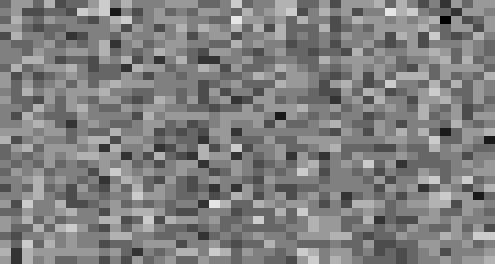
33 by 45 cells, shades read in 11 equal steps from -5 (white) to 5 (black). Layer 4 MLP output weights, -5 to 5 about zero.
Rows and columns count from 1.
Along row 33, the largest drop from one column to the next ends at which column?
3
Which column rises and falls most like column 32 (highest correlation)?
44
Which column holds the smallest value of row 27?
28
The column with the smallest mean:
40
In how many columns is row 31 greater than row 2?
21
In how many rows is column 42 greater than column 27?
8
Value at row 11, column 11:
-2
